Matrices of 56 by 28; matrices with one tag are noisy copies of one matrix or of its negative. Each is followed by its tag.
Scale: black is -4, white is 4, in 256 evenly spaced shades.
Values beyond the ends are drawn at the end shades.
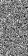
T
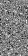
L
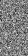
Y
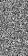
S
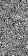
T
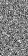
L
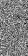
T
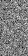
T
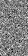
L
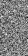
L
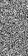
L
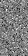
S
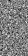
L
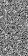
L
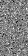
S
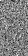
S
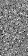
L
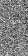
T
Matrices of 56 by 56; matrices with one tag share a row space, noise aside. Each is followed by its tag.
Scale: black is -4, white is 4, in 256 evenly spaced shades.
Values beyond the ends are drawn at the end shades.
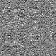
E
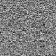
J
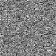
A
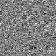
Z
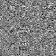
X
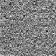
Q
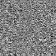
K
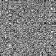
K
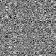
K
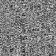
X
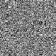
K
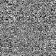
K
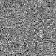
A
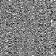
K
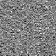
J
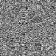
X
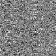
E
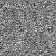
A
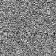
A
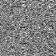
X
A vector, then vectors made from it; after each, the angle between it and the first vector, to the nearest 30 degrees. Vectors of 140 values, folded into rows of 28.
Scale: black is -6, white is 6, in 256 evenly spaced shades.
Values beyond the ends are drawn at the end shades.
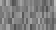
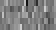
90 degrees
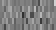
60 degrees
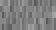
90 degrees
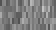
120 degrees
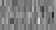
60 degrees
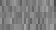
150 degrees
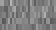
90 degrees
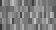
120 degrees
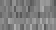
120 degrees
